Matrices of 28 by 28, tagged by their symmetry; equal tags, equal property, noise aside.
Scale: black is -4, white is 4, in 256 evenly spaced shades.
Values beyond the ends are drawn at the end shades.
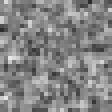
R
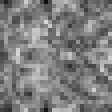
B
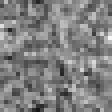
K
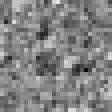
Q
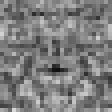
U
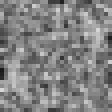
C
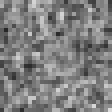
R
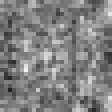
B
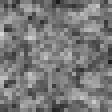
B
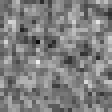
R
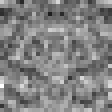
U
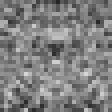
U
